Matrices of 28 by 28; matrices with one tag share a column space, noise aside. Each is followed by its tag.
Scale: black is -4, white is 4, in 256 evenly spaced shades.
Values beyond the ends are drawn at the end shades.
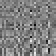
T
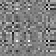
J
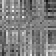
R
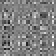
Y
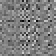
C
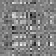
Y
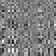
T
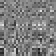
T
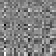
T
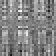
R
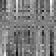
R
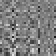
T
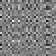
C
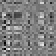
Y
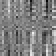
R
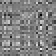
Y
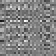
C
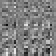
T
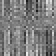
R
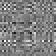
J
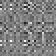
J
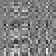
T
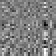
T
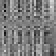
R
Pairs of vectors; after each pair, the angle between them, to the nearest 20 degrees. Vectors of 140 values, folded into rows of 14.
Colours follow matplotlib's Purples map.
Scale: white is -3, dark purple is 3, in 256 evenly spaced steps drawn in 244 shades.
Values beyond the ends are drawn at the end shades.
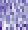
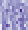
120 degrees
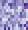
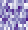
160 degrees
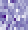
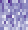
120 degrees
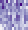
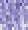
40 degrees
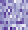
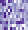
20 degrees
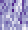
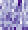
140 degrees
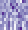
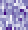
80 degrees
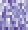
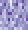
140 degrees
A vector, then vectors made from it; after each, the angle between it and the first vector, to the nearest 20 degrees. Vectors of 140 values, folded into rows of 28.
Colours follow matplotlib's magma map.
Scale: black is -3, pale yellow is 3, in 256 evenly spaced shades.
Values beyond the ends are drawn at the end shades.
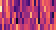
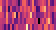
60 degrees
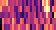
60 degrees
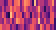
140 degrees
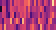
140 degrees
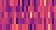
60 degrees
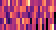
100 degrees
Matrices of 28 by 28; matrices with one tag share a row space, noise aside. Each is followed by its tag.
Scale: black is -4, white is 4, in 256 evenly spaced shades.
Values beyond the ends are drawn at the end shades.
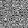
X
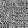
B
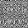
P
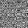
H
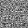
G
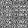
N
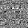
X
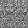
P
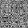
G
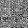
G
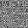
B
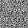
P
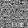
G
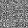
B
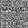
G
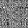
B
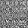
N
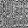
B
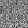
N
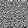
P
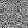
H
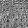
B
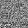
G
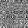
B
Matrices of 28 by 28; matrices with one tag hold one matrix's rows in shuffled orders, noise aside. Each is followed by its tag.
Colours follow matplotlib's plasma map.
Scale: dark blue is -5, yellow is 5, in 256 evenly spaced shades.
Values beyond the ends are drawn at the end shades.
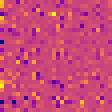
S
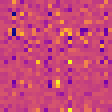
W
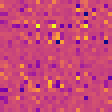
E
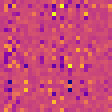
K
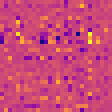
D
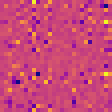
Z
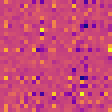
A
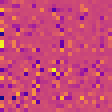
S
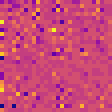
S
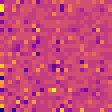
S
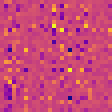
K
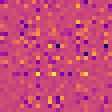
E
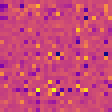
E
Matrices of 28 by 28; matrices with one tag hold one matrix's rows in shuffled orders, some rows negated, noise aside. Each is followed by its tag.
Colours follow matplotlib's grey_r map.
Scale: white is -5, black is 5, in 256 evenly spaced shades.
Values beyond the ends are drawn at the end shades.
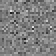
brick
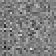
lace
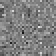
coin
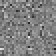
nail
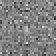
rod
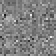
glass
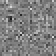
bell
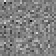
lace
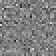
glass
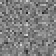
rod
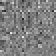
coin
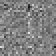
nail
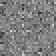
coin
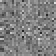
coin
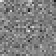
nail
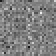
nail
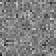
glass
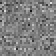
glass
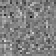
lace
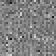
bell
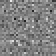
brick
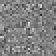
nail
